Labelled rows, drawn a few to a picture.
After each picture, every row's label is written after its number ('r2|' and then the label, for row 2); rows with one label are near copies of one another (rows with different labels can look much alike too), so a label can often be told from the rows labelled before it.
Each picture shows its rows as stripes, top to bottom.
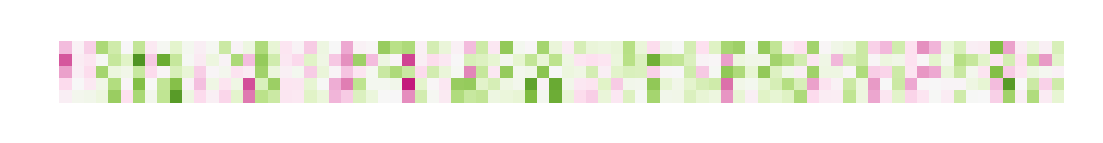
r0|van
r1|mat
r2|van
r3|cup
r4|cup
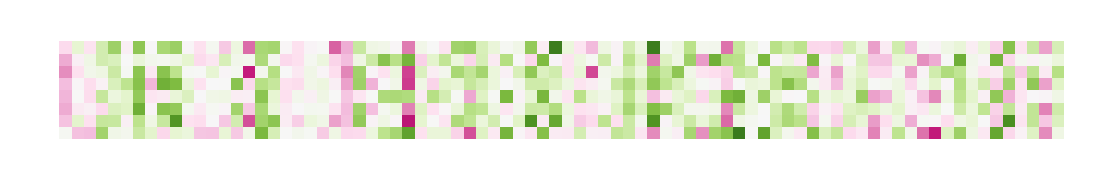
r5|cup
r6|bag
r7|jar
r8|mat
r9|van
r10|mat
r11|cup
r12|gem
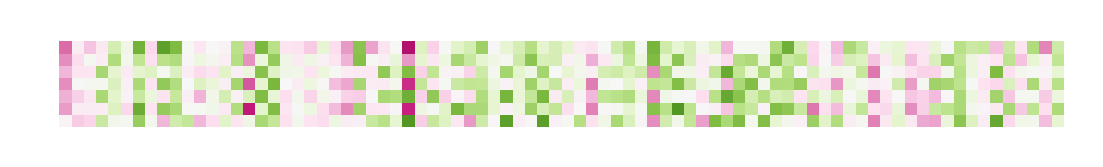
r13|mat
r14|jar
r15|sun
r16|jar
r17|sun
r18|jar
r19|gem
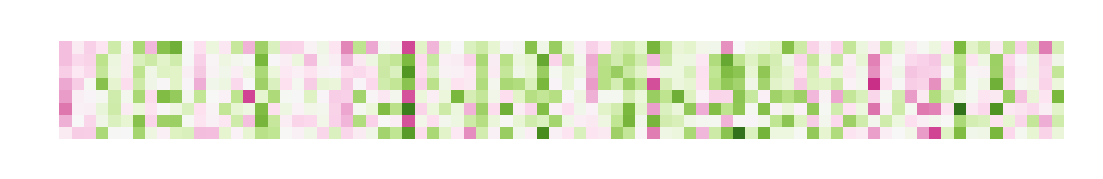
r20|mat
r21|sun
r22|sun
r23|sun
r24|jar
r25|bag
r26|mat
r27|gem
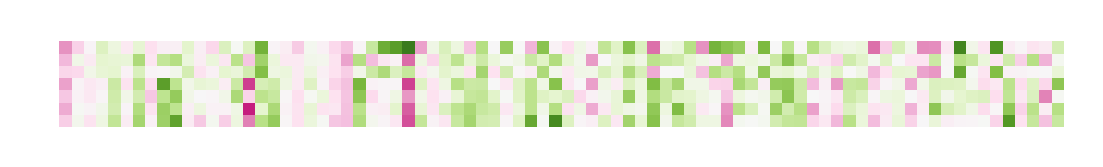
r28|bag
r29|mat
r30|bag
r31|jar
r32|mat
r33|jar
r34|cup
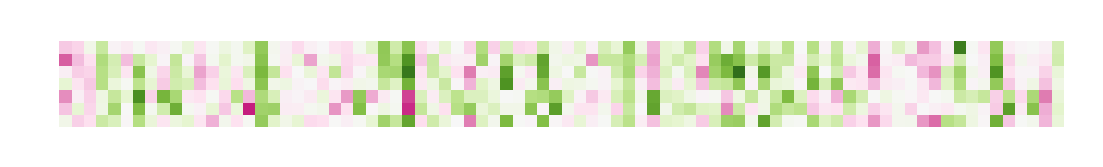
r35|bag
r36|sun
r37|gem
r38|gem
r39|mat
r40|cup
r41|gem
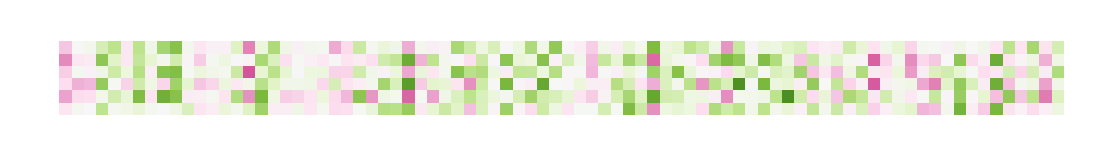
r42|cup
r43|sun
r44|jar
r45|gem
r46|mat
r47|bag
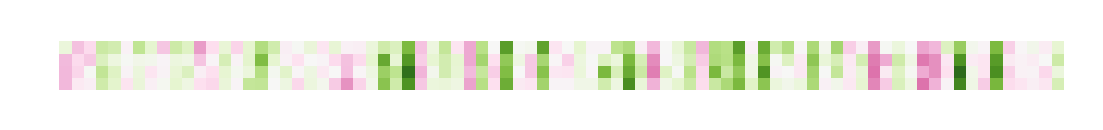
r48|gem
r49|bag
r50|bag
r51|bag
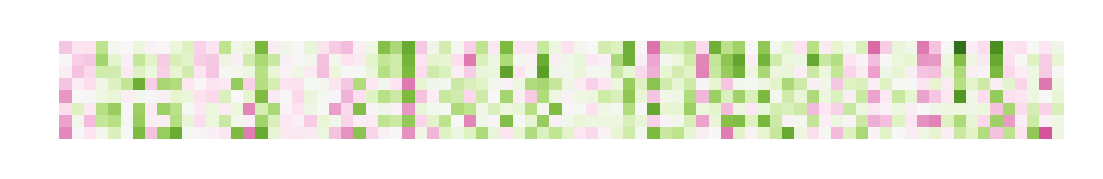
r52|bag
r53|gem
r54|gem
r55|mat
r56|bag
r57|cup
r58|van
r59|mat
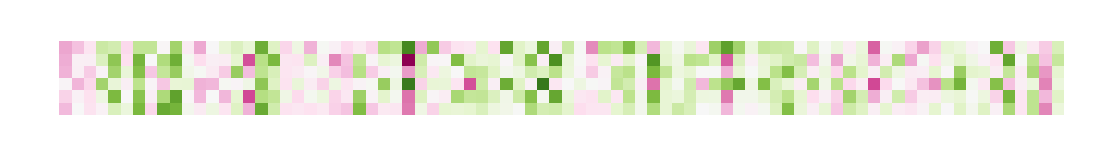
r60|sun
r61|cup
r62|mat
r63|gem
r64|cup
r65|mat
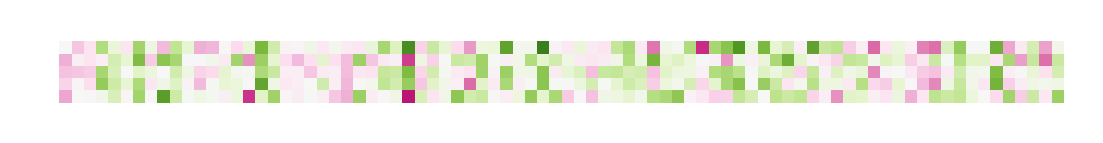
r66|gem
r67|mat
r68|sun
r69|van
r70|jar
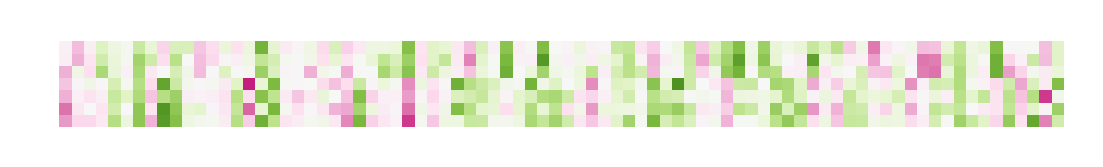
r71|gem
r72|gem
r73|van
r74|jar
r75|mat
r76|jar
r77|mat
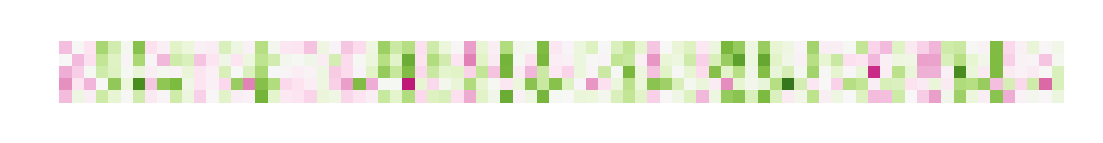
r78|van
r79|gem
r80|bag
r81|mat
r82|van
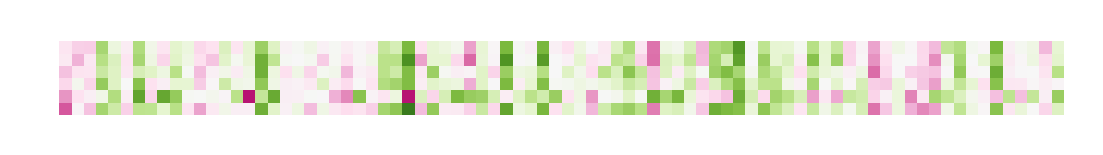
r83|gem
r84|gem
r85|sun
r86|van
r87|jar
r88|sun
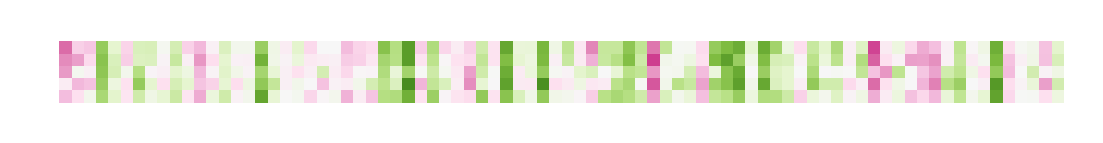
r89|sun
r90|sun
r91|van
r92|gem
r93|sun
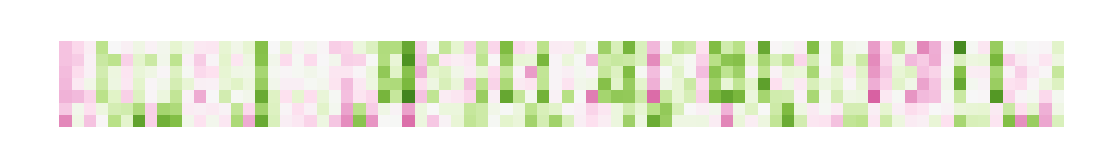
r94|bag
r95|sun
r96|bag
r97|bag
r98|sun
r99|mat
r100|mat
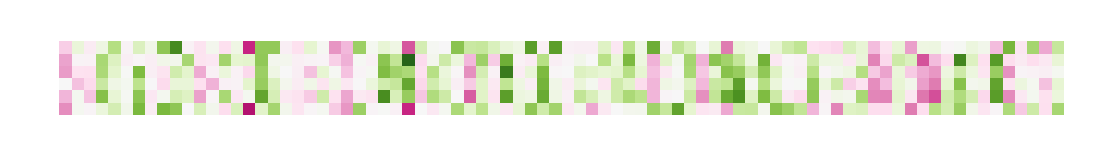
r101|cup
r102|bag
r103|van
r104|gem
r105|van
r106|jar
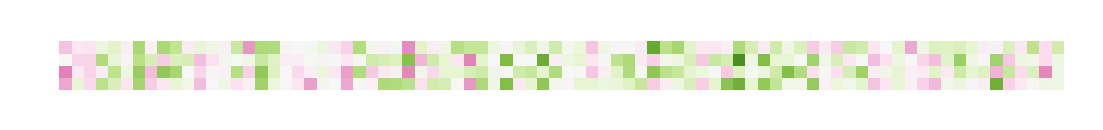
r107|jar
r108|gem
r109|mat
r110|van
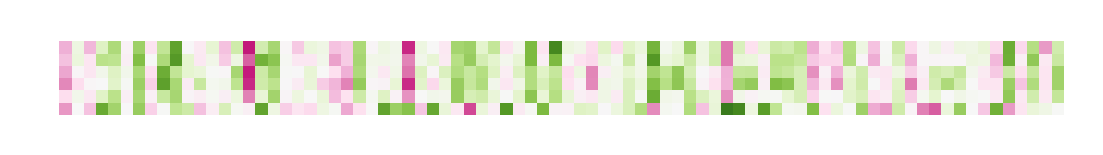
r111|cup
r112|cup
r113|jar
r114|jar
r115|cup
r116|van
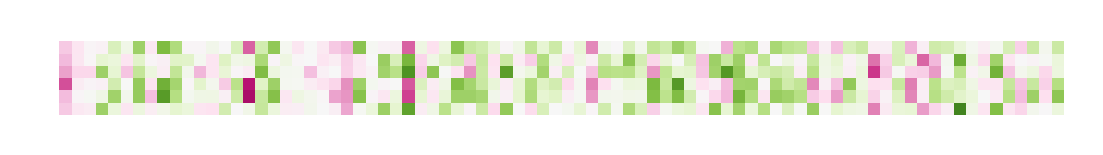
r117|jar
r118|bag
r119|sun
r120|jar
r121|jar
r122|bag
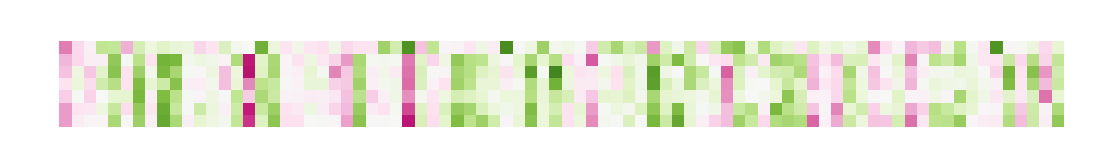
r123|sun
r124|jar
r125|cup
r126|cup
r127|mat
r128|jar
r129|jar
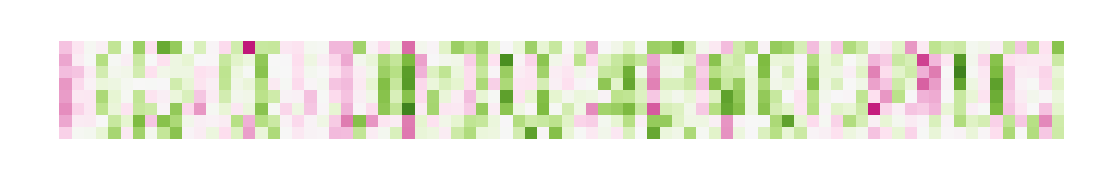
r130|jar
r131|bag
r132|bag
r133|bag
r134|van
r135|sun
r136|mat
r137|cup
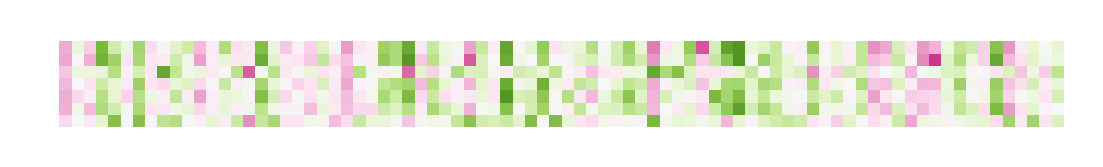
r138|van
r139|van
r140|jar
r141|van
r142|sun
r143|van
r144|cup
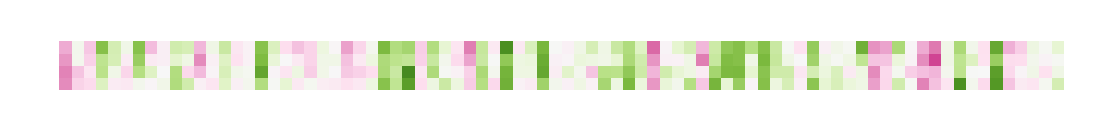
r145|van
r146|van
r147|sun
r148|bag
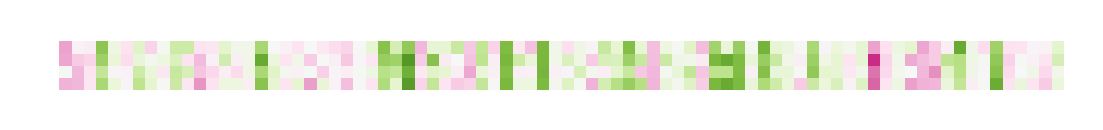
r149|bag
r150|sun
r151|gem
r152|sun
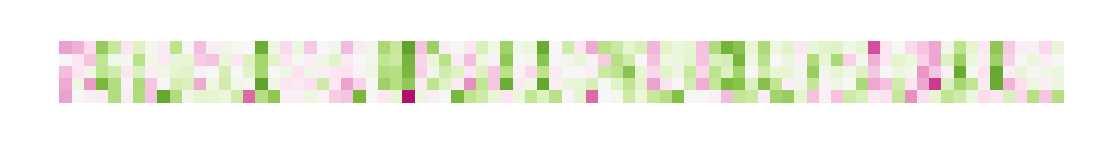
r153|sun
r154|gem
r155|bag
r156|van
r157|jar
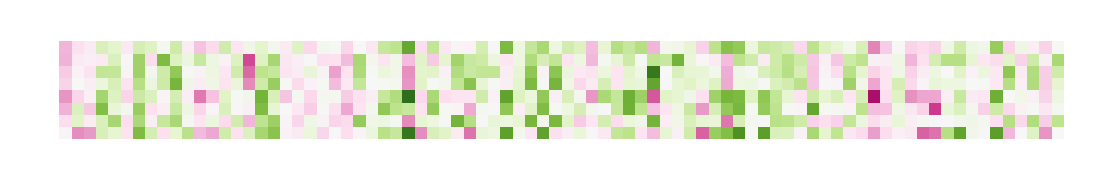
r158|sun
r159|jar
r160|cup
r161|cup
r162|sun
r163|van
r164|cup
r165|gem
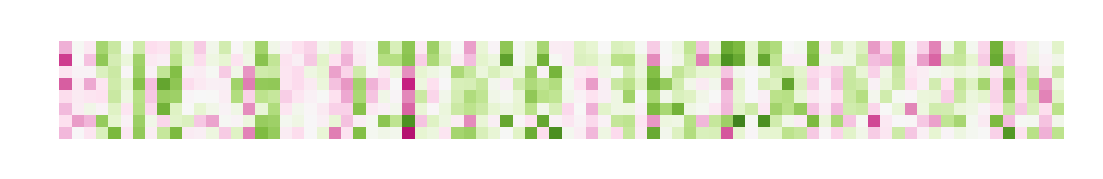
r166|van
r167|van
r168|cup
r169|mat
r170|mat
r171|jar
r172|gem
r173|cup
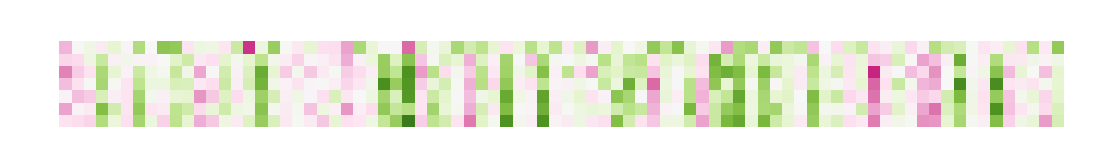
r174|jar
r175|bag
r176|sun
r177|bag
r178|gem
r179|van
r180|gem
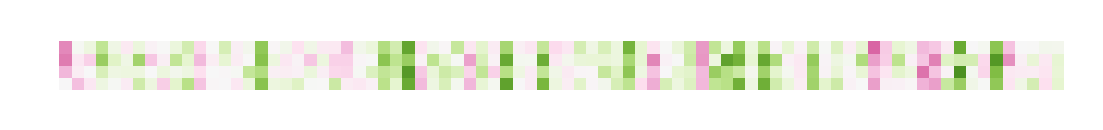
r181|bag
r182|van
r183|bag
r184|gem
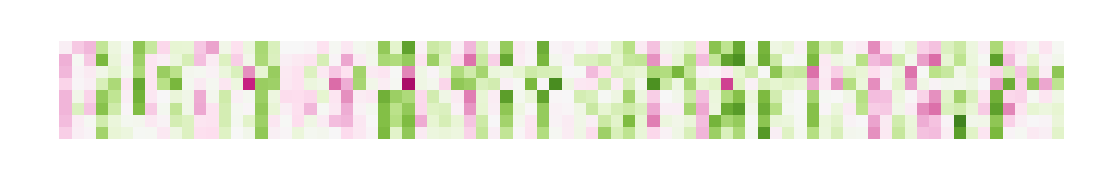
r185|gem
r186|van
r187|jar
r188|cup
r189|van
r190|van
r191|bag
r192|bag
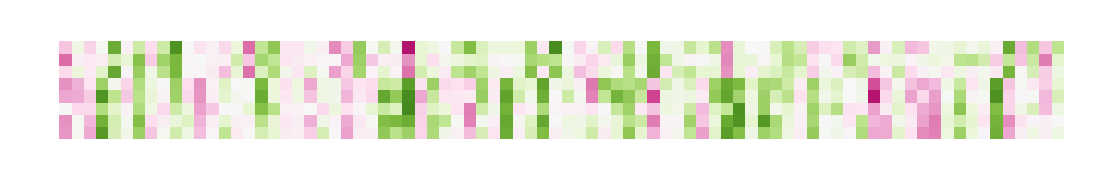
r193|cup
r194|mat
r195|cup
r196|sun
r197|sun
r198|gem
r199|van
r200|van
